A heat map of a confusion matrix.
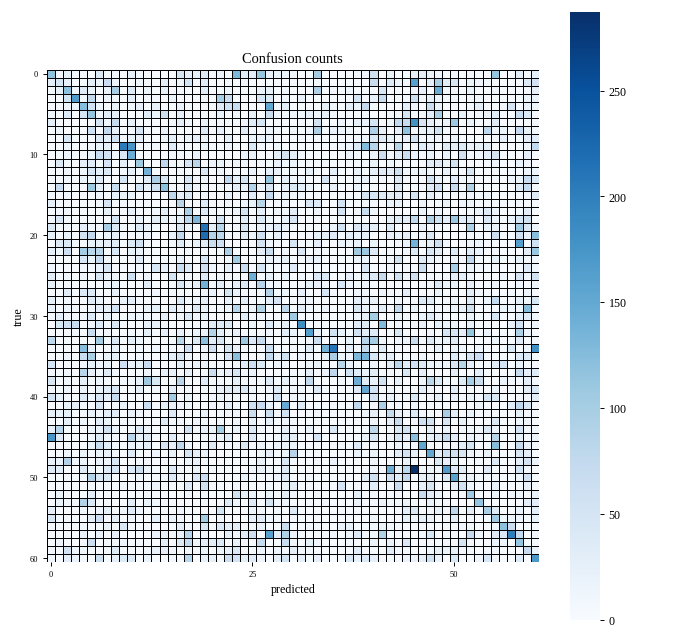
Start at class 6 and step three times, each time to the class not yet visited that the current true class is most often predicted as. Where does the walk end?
23
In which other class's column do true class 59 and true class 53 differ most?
4
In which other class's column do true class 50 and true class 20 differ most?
19
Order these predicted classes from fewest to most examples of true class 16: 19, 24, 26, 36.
24, 19, 36, 26
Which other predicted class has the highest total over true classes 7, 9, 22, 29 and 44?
40
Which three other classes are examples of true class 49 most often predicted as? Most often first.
45, 42, 44
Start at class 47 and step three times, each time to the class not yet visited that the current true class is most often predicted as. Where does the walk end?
15
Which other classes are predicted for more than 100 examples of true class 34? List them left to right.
4, 35, 60
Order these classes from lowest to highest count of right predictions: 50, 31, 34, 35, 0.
35, 0, 34, 50, 31
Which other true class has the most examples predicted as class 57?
56
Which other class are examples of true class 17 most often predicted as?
39
